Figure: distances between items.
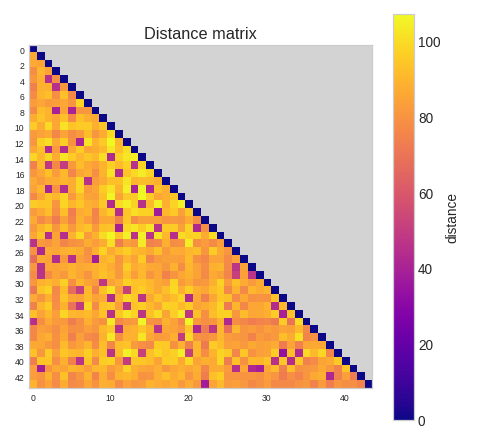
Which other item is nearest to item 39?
32
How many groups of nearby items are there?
12
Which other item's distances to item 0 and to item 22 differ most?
43
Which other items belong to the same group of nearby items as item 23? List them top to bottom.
11, 16, 21, 36
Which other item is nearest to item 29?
41
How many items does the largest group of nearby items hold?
6
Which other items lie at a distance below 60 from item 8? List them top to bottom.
3, 5, 27
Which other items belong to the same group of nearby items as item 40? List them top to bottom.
6, 12, 31, 33
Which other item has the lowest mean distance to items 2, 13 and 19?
18
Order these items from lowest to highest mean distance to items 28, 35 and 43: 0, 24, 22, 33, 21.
22, 0, 33, 21, 24
